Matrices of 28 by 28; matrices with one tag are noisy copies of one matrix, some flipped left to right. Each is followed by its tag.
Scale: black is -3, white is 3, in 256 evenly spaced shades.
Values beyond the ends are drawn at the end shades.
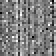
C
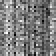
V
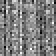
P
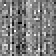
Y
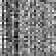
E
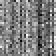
E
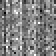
P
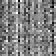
C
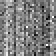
V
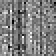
Y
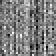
Y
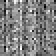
P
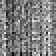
V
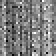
V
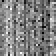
V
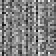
C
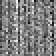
C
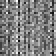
C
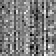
Y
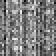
P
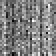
V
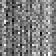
V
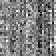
E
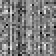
Y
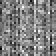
P
